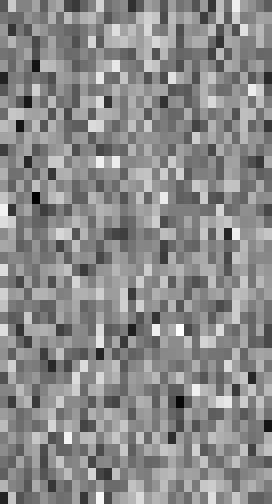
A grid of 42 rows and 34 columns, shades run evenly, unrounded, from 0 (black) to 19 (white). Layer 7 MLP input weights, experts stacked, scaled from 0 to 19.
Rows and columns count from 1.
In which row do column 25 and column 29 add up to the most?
33
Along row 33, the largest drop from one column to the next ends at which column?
30
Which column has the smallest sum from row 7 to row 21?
34
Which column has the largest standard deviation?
13
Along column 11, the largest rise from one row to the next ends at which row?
31
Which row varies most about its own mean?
28
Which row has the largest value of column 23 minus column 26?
32
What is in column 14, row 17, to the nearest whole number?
8
